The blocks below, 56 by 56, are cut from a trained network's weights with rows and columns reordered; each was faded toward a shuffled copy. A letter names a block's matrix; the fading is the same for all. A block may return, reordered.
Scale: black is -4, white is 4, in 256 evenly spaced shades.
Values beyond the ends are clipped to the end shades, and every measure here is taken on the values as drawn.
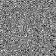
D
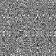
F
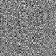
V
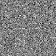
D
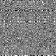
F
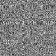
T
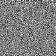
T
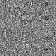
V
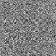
T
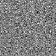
V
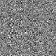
V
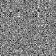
V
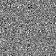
D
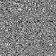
T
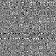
F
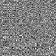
T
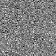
V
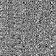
V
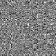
F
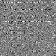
F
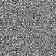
F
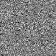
D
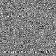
D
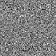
D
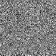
D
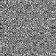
F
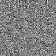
D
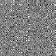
F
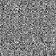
T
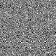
T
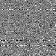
F
